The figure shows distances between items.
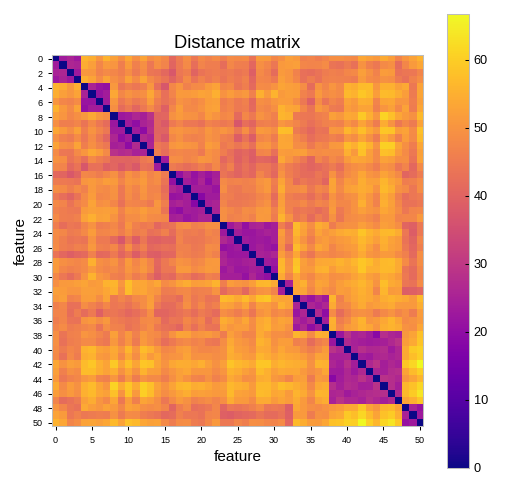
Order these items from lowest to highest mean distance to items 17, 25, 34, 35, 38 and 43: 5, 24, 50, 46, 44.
44, 46, 24, 5, 50
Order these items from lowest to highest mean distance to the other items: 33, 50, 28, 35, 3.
35, 3, 28, 33, 50
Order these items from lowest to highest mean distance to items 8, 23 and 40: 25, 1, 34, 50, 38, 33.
25, 38, 1, 34, 33, 50
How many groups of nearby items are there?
10
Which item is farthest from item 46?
50
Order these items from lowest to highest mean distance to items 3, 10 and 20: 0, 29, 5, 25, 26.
0, 25, 26, 29, 5
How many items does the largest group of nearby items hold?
10
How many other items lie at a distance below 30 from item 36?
4
